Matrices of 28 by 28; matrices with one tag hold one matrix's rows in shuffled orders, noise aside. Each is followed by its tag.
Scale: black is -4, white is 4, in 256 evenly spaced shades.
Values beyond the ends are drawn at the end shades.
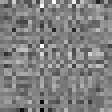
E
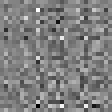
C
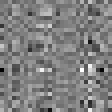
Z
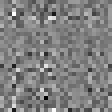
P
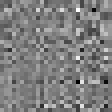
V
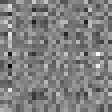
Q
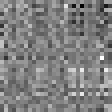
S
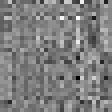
V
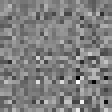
V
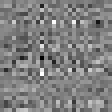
E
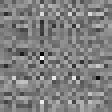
E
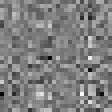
Z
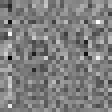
Q
